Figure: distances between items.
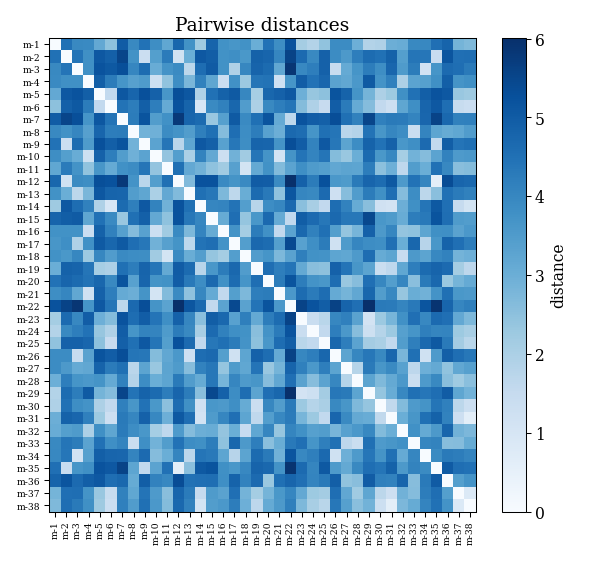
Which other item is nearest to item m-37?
m-38
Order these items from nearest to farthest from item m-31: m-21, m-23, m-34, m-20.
m-23, m-20, m-21, m-34
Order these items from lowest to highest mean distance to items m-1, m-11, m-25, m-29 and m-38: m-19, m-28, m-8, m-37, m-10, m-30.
m-30, m-37, m-19, m-28, m-10, m-8
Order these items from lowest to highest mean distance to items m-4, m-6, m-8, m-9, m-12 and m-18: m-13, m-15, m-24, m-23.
m-13, m-24, m-15, m-23
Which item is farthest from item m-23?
m-22
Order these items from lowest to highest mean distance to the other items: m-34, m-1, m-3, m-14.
m-14, m-1, m-34, m-3
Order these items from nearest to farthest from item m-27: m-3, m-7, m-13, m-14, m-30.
m-13, m-3, m-30, m-14, m-7
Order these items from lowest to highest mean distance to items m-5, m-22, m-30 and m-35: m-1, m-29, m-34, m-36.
m-1, m-29, m-34, m-36
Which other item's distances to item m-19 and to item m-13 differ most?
m-26
